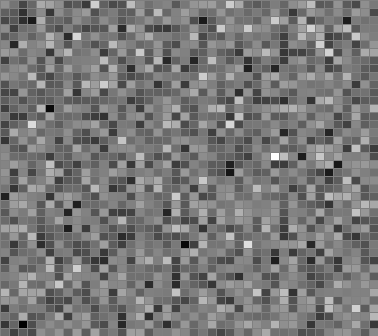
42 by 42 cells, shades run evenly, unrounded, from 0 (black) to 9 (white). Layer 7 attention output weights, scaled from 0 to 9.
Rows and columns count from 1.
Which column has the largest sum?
16
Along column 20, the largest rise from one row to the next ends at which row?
37
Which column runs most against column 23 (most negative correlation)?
21
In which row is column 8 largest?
7
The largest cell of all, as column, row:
31, 20
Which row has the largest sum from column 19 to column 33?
14
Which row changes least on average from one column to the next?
13
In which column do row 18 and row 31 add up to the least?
35
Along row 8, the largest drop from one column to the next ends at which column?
19
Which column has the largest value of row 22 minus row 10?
6
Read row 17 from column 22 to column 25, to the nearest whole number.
3 4 2 5
